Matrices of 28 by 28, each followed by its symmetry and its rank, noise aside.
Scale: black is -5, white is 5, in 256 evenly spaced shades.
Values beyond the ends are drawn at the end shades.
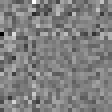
antisymmetric, rank four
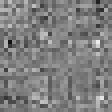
no symmetry, rank three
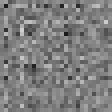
symmetric, rank five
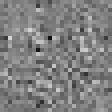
symmetric, rank four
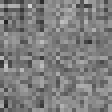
no symmetry, rank four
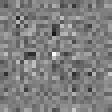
symmetric, rank three
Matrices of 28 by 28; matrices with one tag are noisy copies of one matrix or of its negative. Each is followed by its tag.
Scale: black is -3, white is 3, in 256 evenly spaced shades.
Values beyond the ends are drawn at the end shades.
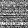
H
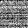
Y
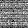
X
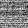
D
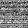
D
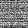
X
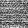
X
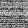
D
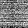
X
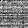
Y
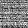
X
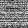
X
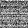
Y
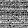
D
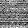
X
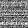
H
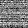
X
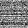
H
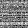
H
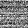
Y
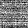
X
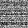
H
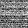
D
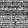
D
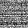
H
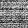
D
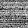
D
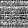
Y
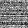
H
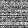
H
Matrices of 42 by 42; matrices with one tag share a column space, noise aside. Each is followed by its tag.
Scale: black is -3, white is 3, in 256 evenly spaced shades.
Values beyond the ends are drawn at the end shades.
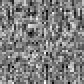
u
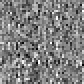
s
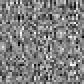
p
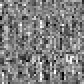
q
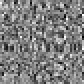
p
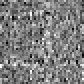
s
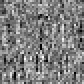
q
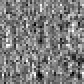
q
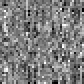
u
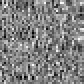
p
